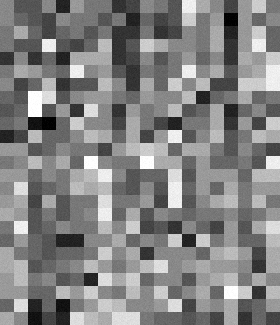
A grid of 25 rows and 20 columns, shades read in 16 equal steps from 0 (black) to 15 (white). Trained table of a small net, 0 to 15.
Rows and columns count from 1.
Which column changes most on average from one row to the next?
13
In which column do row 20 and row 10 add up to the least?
4
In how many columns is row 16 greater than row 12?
8
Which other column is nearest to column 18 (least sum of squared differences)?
14
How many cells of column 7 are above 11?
3
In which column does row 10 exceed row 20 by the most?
6
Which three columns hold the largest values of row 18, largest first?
2, 20, 10
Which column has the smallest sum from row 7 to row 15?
17
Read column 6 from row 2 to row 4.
7 7 4
